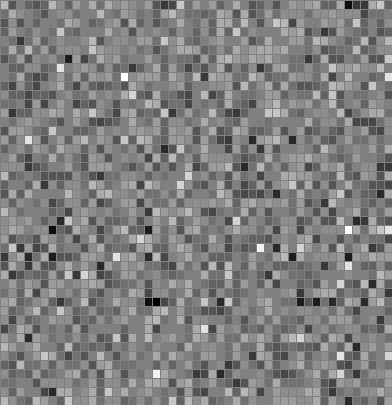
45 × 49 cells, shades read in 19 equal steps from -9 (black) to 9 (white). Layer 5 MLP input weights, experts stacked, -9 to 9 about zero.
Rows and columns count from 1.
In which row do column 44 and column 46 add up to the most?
26
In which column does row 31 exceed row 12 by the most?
11
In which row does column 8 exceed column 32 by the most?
16
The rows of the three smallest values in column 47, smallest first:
32, 28, 14
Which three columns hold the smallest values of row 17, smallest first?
21, 33, 29
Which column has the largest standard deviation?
44
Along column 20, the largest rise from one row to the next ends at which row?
35
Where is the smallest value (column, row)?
20, 34
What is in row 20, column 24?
6
